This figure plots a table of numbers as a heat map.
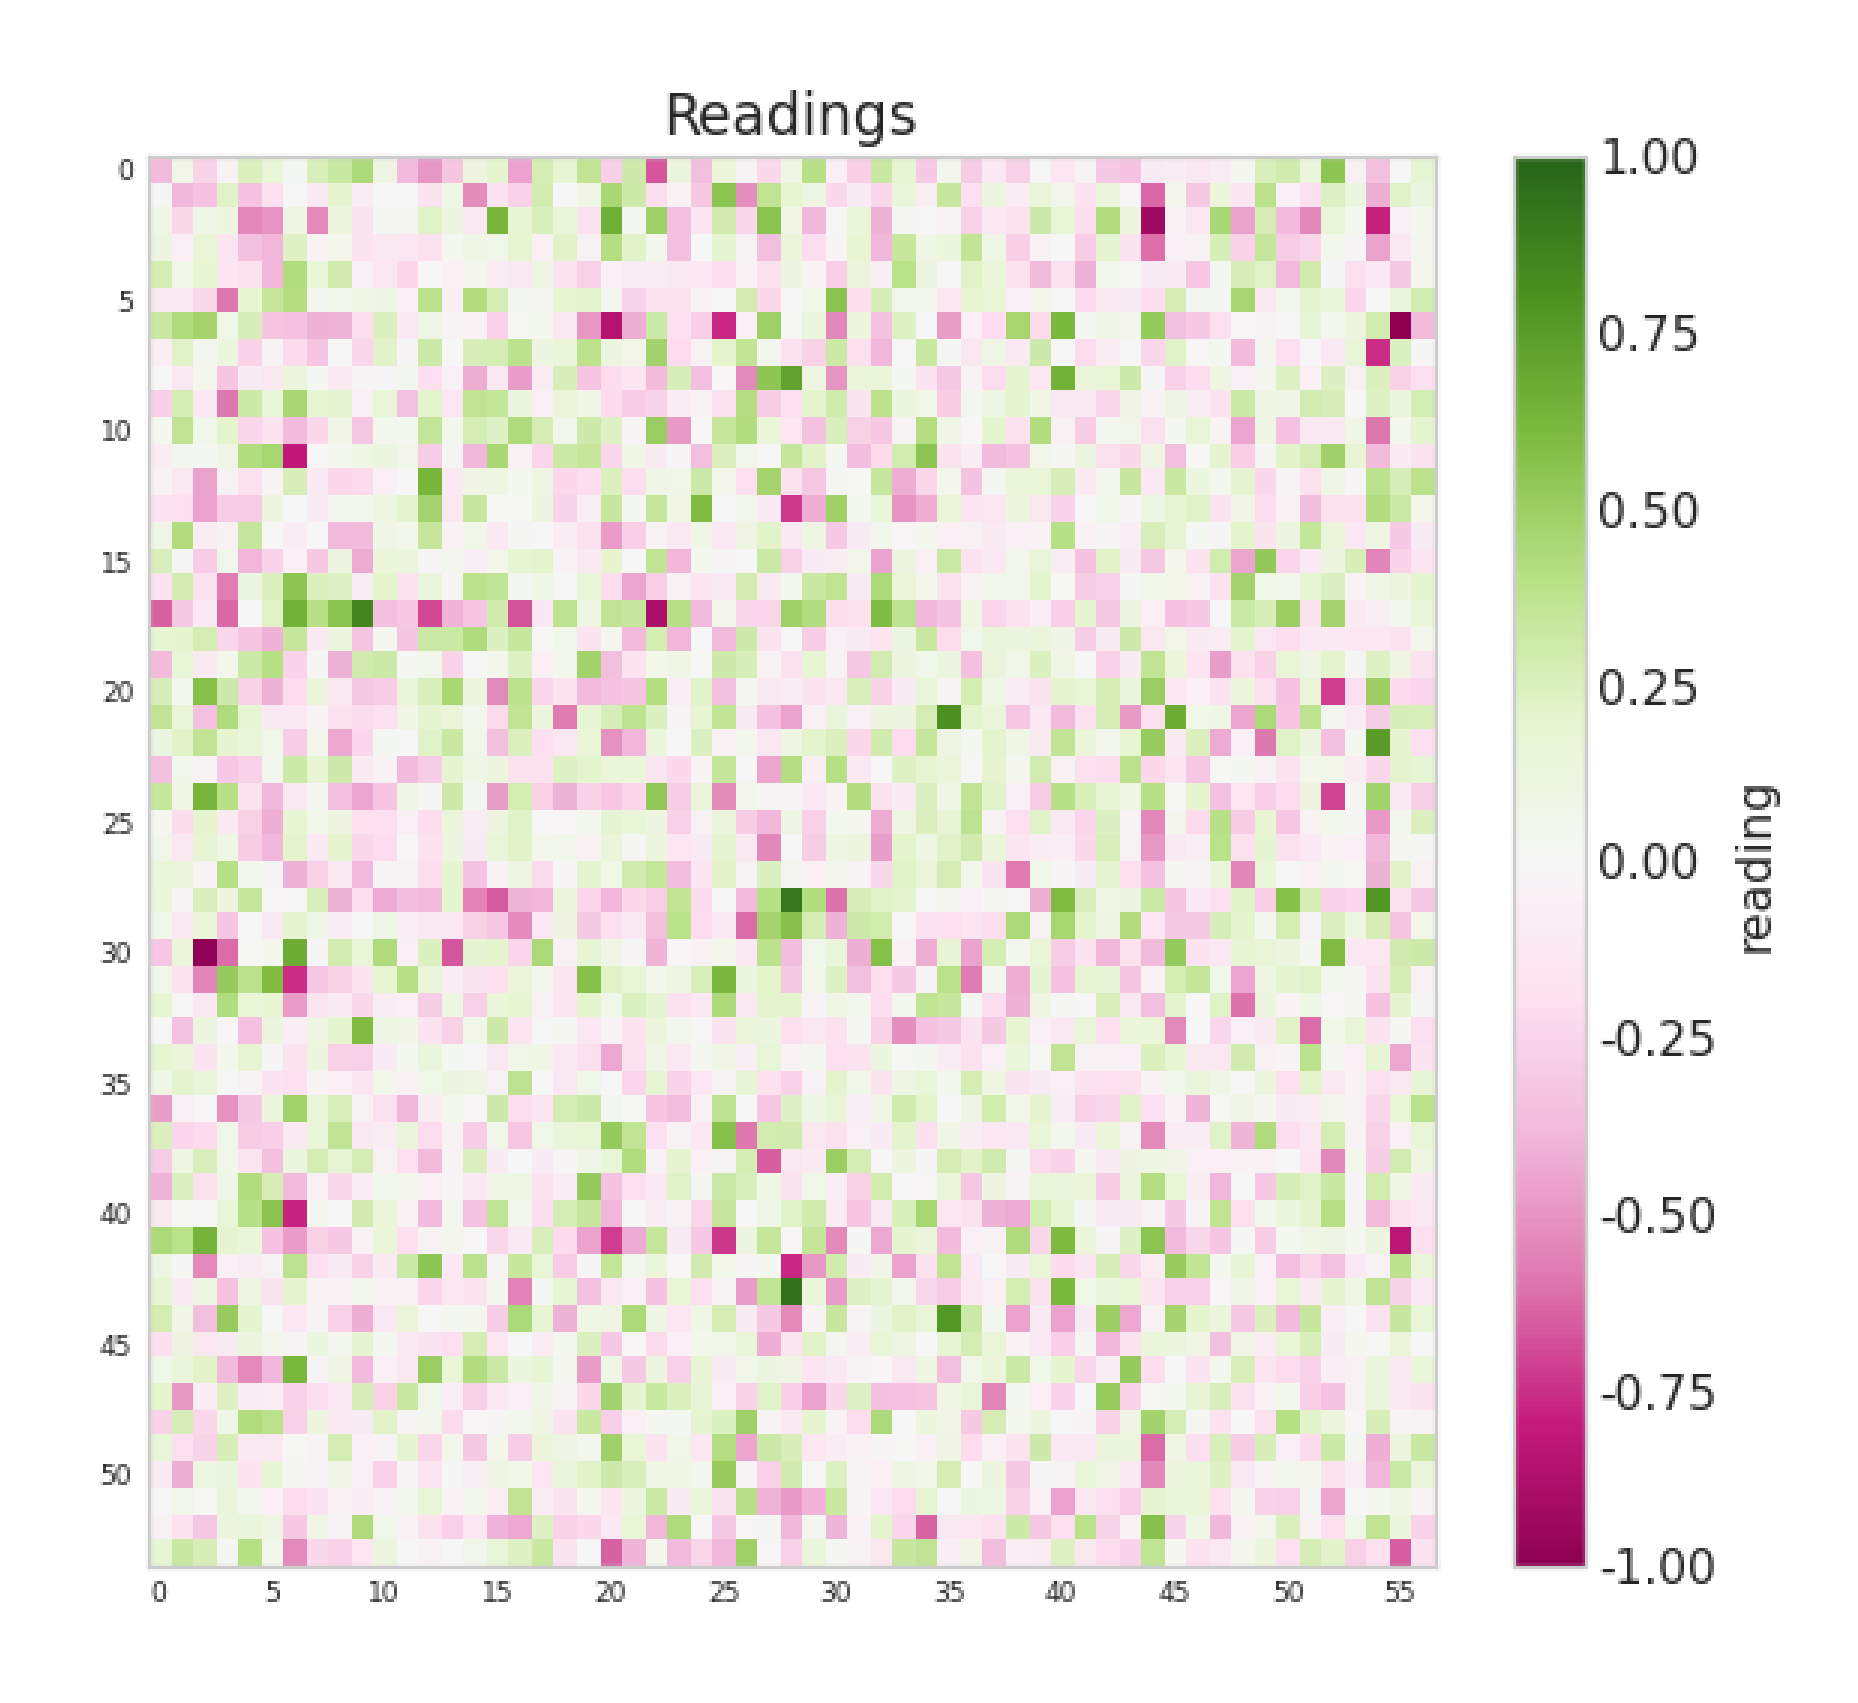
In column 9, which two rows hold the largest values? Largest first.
17, 33
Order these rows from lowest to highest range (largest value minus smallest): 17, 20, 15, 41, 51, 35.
35, 51, 15, 20, 41, 17
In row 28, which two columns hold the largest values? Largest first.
28, 54
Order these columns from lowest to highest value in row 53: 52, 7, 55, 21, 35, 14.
55, 21, 7, 35, 14, 52
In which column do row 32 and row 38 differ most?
27
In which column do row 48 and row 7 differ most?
54
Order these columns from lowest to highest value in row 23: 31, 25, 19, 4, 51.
4, 31, 51, 19, 25
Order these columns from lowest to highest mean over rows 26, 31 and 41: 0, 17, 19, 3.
19, 17, 0, 3
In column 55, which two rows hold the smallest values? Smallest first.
6, 41
